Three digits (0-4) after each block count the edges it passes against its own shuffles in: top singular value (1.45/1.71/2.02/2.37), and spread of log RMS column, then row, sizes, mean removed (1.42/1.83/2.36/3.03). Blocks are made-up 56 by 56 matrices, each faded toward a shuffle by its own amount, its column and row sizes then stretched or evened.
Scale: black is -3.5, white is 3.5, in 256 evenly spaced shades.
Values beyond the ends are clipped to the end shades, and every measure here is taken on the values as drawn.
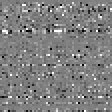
3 0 4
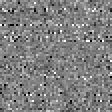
0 0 3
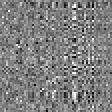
4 3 1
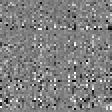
0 3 3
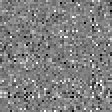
1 1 2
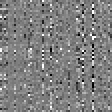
3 4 0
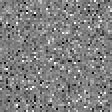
0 1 0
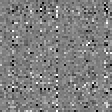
1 3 2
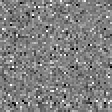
1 1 1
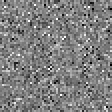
1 1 0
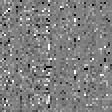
1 3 1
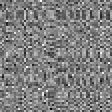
4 2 0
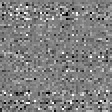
2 2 4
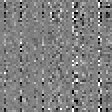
4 4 1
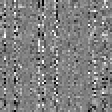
3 4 0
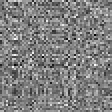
4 2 2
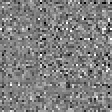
0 2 3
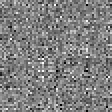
2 2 2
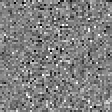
1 1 0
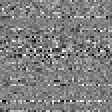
2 0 4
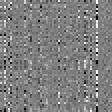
4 4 0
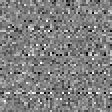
3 0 3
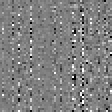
3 4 0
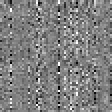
3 4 0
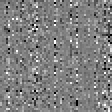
1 4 0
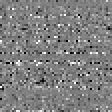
2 0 4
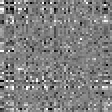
4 2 3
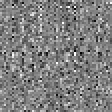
2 3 1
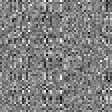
4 3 1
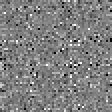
1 2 2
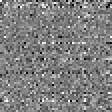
2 1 3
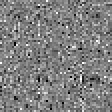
2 2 0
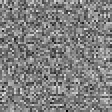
3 0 0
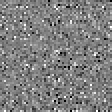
2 1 2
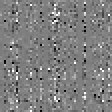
1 4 2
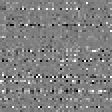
2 0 4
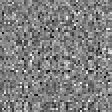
3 0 1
